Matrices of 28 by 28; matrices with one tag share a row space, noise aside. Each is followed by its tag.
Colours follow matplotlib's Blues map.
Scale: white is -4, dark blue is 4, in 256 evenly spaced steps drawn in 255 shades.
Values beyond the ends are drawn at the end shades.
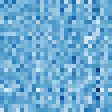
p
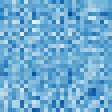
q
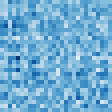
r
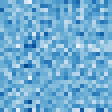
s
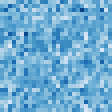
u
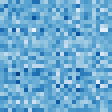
r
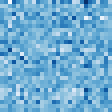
u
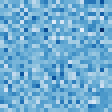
q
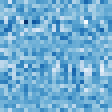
u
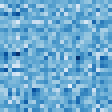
r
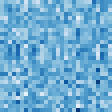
r
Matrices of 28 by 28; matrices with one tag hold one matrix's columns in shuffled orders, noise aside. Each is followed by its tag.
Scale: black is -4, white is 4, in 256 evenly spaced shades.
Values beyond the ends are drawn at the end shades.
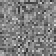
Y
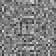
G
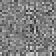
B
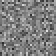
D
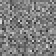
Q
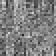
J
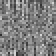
J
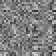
B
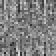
J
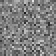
G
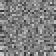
B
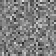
D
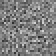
Q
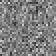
Y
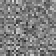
G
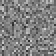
G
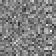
G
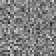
G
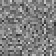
G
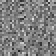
D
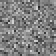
Q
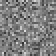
D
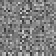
B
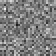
G
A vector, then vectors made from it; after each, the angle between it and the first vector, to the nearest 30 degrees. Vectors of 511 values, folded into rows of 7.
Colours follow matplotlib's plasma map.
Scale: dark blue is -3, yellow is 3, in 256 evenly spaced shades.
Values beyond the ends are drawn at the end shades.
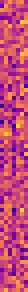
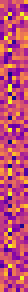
90 degrees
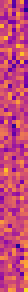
60 degrees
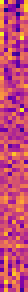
90 degrees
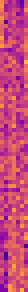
120 degrees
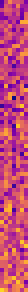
30 degrees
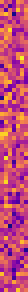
60 degrees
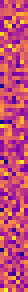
60 degrees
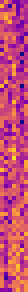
120 degrees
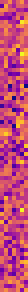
30 degrees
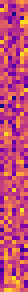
30 degrees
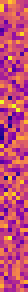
90 degrees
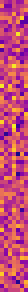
150 degrees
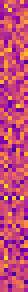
60 degrees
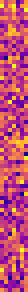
120 degrees
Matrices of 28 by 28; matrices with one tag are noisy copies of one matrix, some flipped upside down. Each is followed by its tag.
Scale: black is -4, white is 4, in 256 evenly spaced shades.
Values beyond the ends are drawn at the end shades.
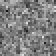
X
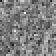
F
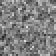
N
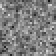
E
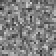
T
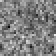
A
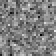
F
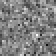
X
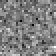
N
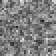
F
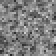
E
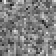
F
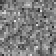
T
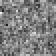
X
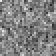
A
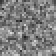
N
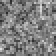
E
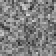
A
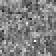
X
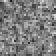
E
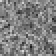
A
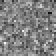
T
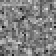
T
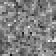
E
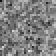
F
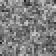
X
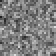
N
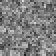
X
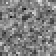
N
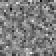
T
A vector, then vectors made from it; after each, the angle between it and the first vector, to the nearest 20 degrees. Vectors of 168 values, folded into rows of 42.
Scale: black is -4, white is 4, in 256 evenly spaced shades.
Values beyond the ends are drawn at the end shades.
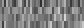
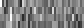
120 degrees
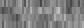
40 degrees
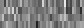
60 degrees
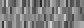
40 degrees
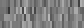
80 degrees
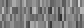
140 degrees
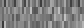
20 degrees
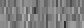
60 degrees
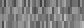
20 degrees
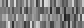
120 degrees
